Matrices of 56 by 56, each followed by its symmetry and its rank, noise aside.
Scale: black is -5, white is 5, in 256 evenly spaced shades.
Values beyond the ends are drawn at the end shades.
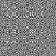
symmetric, rank three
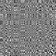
antisymmetric, rank four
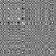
symmetric, rank three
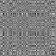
no symmetry, rank two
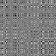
symmetric, rank two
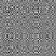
no symmetry, rank three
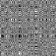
no symmetry, rank three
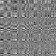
no symmetry, rank two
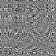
antisymmetric, rank four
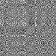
symmetric, rank four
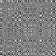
symmetric, rank two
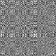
symmetric, rank two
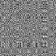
antisymmetric, rank four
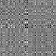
no symmetry, rank three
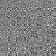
symmetric, rank four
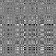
no symmetry, rank two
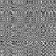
no symmetry, rank three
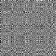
no symmetry, rank four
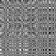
no symmetry, rank two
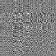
no symmetry, rank four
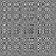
symmetric, rank two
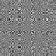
antisymmetric, rank four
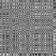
antisymmetric, rank two
